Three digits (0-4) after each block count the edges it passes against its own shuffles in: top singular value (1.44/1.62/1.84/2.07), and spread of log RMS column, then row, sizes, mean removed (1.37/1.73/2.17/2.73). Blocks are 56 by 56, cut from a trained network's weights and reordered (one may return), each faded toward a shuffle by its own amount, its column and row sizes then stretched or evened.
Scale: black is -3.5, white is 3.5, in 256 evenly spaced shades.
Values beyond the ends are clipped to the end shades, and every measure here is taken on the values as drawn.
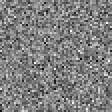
1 0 0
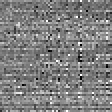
4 3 0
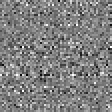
2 1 3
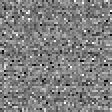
0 0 0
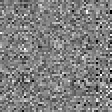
3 3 1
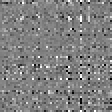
3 3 4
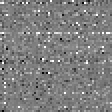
0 0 3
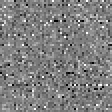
0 0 3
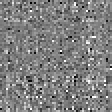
1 2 3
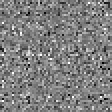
1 2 3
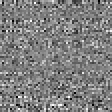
2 0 4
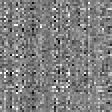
3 3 3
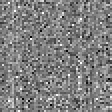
0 0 0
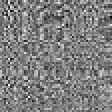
4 2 3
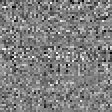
1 1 4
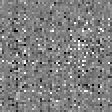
0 3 3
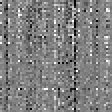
3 4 3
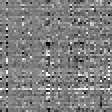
3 4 1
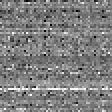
4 1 2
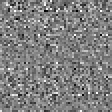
1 1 4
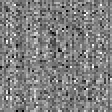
2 1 2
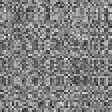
4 1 1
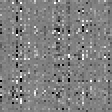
1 4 3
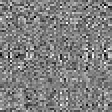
4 2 3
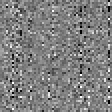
1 4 1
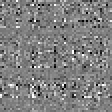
1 3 4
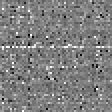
1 2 2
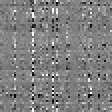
2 4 1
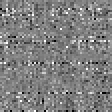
0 0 4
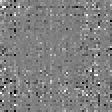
0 3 3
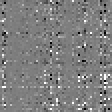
2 4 2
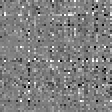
0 3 3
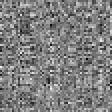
4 3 2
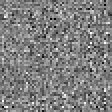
1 2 1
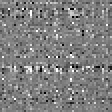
1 2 4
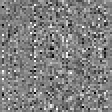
2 4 1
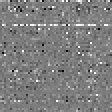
2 1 3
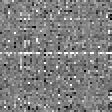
2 3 1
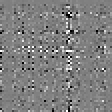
2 4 4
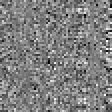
2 4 0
